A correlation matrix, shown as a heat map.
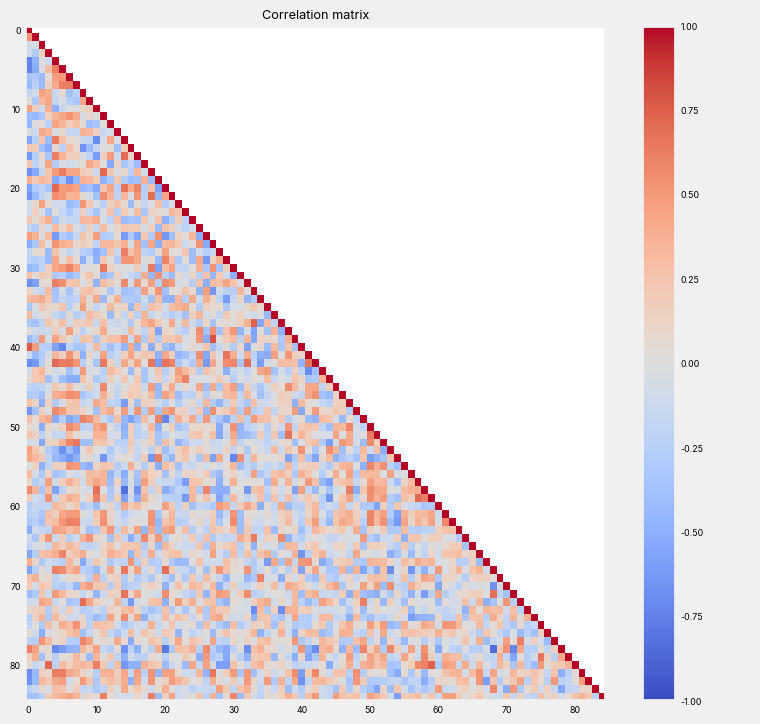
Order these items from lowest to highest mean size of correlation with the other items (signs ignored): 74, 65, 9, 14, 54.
65, 9, 74, 54, 14
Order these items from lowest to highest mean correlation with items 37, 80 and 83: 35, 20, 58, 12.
12, 20, 58, 35
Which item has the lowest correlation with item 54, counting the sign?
30
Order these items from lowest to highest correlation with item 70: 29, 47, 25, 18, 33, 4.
4, 29, 33, 47, 18, 25
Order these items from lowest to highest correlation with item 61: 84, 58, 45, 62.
45, 58, 84, 62
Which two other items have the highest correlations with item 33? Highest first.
37, 64
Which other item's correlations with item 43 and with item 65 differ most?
41
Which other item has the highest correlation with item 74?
14
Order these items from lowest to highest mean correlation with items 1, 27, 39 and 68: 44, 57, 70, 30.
57, 70, 44, 30
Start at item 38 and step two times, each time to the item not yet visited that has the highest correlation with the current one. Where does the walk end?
50
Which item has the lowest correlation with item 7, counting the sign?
53
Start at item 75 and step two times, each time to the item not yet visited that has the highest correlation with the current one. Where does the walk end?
58
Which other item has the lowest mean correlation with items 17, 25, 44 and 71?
79
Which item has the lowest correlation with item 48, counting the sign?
0
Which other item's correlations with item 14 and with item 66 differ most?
80
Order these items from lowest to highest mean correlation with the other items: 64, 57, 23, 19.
19, 23, 64, 57
